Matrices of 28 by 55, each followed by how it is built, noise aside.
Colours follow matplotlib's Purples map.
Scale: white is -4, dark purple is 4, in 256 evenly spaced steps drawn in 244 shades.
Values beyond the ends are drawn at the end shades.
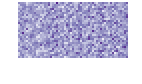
repeating rows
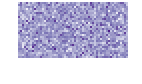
repeating rows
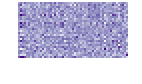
low rank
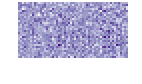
low rank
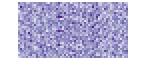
repeating rows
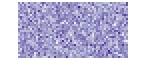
noise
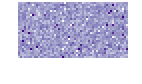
sparse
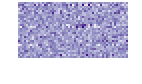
uneven rows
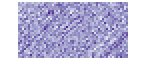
Hankel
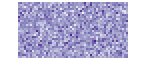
noise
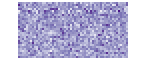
low rank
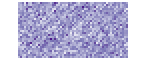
Hankel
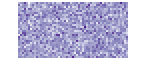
noise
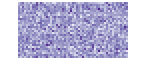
blocks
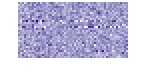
uneven rows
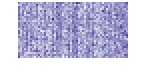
blocks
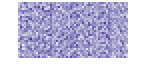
repeating rows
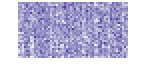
blocks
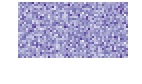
repeating rows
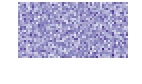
repeating rows
